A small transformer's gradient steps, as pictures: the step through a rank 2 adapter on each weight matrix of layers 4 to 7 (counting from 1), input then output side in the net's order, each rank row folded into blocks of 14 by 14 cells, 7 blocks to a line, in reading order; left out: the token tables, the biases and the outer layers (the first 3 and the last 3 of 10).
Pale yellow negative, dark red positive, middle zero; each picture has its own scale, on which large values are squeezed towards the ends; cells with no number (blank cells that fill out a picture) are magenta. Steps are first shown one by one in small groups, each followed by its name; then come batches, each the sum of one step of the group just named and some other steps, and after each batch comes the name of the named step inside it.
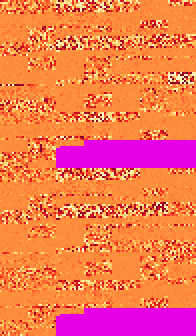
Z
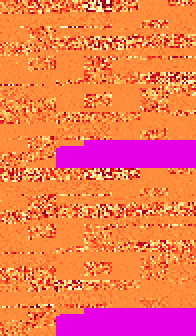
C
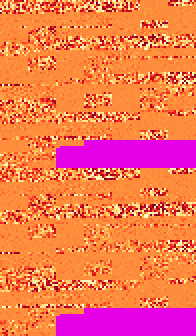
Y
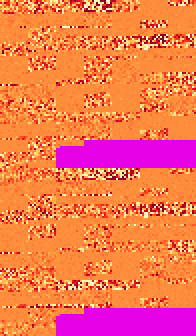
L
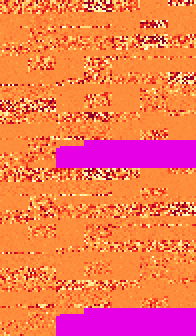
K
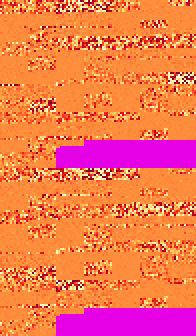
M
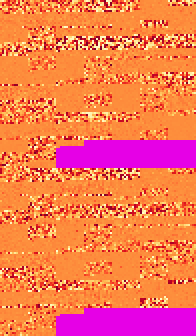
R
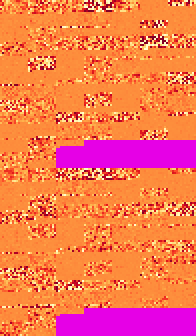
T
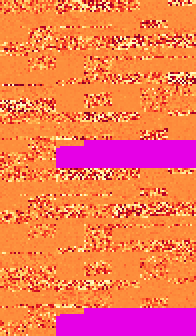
K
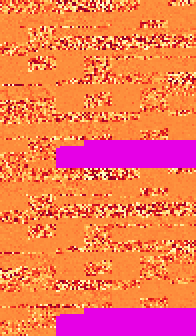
L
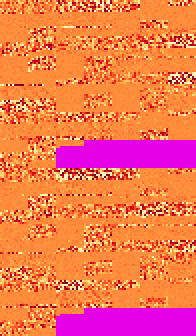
L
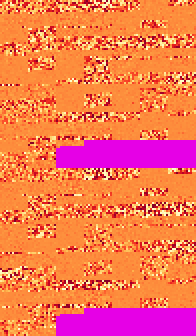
Y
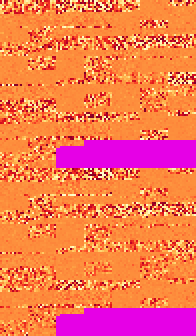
K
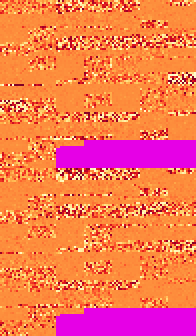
Z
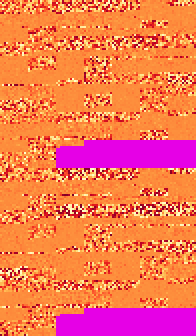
Y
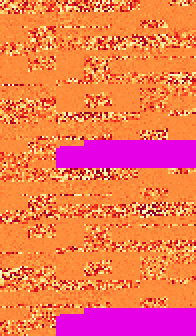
Y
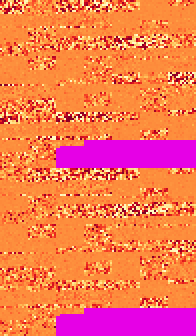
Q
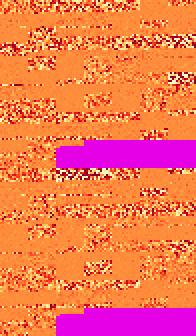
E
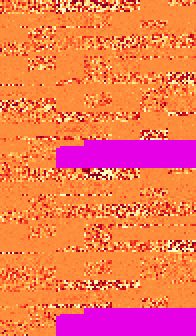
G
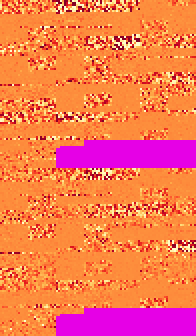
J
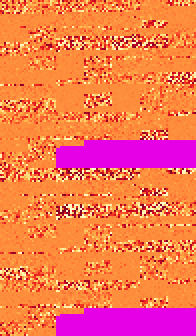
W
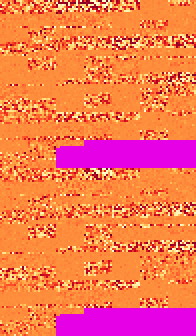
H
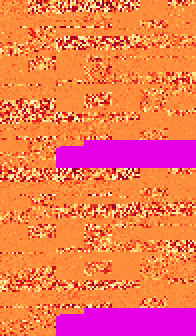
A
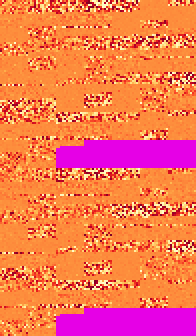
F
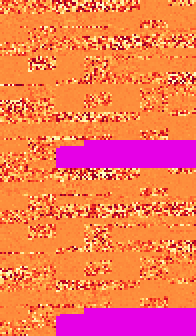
J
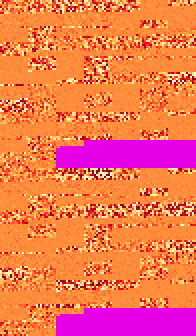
G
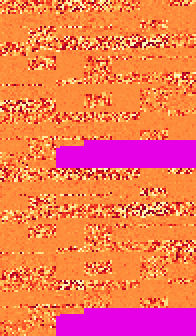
A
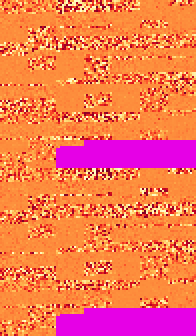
Q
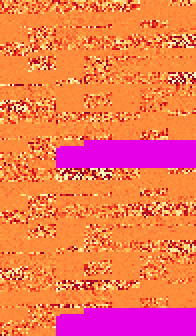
E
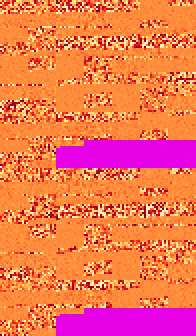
Q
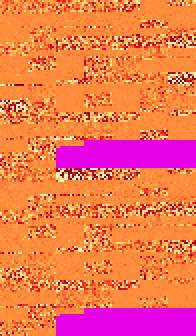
W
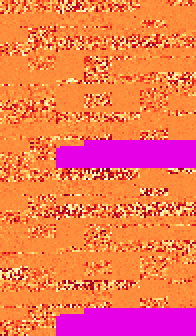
W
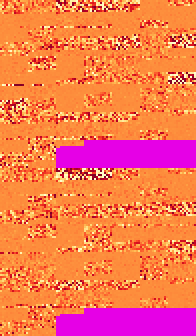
J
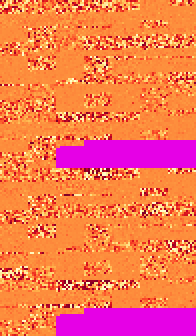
Q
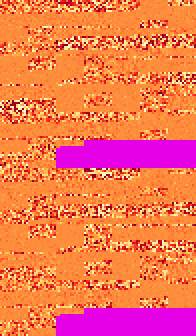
H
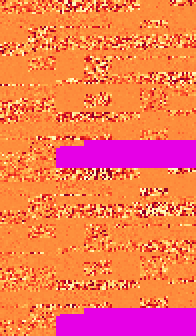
Q
